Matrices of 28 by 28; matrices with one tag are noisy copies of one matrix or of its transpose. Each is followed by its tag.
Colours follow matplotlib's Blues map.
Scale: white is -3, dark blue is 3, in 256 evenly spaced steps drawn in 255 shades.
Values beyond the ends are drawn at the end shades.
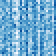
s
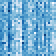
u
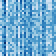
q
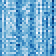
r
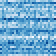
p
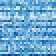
s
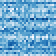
p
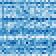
p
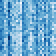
u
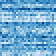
u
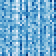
s
